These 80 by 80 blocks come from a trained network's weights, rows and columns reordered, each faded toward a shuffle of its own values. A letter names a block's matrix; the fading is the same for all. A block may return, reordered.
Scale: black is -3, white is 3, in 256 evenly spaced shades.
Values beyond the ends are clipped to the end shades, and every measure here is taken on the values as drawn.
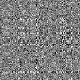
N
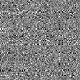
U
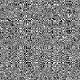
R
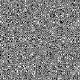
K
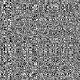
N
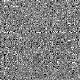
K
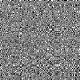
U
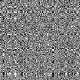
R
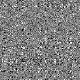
K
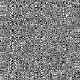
N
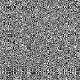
N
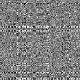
R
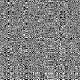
R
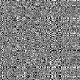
R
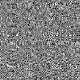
K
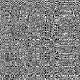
R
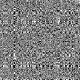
R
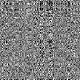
N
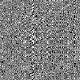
N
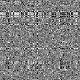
R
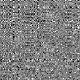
U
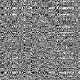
R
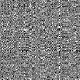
N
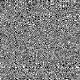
K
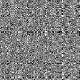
N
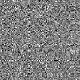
K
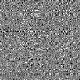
U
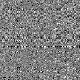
K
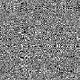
K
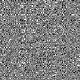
U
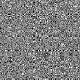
K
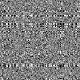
R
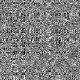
N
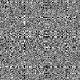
R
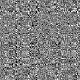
N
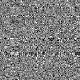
K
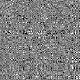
U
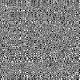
U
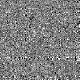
K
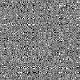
U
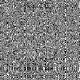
N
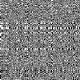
R
